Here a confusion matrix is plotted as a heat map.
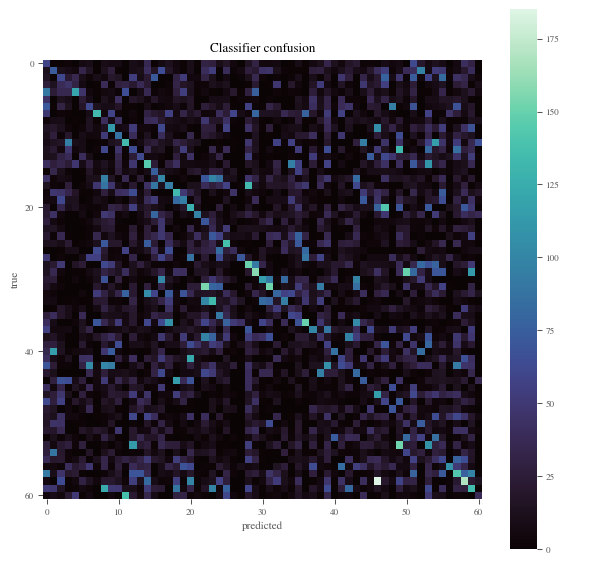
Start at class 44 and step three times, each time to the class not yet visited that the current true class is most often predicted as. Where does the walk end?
57
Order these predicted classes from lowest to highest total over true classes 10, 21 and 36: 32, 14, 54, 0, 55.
32, 55, 54, 0, 14
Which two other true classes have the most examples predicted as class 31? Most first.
30, 33
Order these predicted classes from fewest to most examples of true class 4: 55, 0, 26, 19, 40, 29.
40, 26, 55, 19, 29, 0
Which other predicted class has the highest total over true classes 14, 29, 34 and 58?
46
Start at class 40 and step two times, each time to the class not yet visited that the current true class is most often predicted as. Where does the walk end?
52
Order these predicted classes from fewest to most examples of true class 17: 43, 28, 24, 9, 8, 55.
55, 24, 9, 43, 8, 28
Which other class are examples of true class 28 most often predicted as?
29
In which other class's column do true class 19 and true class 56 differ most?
41
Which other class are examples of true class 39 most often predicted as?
53
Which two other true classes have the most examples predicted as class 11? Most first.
60, 32
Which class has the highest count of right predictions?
58
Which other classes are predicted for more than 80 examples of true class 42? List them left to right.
6, 8, 9, 39, 57
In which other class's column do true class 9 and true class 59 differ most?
8
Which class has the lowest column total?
27
